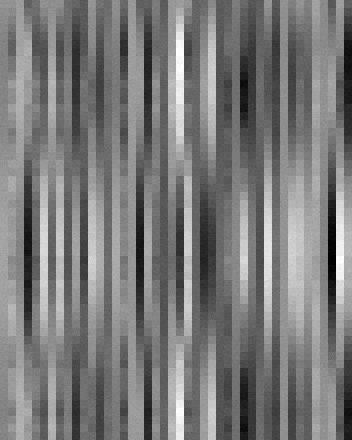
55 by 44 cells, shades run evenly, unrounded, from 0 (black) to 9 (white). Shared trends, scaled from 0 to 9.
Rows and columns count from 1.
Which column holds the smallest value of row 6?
44
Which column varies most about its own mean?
23
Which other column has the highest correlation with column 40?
2
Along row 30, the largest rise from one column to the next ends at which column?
43
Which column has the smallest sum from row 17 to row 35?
42
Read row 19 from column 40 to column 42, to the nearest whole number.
6 5 4
